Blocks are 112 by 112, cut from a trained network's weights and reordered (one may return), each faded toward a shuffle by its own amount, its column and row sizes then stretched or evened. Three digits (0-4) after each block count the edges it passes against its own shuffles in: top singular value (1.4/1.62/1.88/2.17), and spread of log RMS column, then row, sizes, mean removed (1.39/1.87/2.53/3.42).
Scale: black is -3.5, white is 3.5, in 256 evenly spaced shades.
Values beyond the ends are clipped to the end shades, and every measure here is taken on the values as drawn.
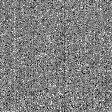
0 0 1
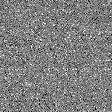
0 0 0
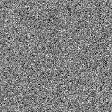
2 1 0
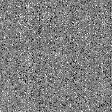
0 2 0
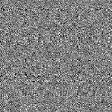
4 2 3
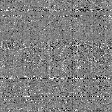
1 1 4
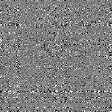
3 3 4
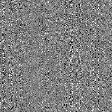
2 4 1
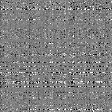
2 2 4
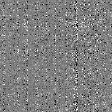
0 4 3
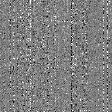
1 4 1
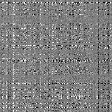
4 3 4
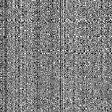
4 1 3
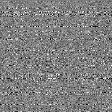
2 1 4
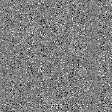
0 3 0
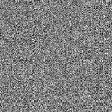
4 2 1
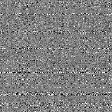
2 2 4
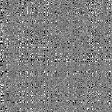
3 4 4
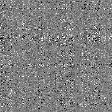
0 3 3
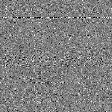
2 1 3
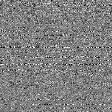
1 0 4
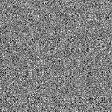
3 1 2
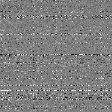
2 2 4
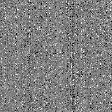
0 3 1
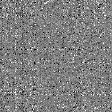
0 2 3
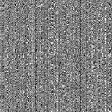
3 3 1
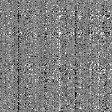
3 3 3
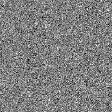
2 2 0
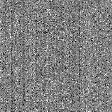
1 1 1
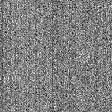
2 0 0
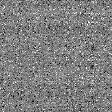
1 2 0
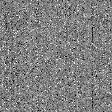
0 2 0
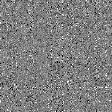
0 3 1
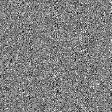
1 3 0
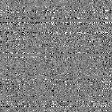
3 3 4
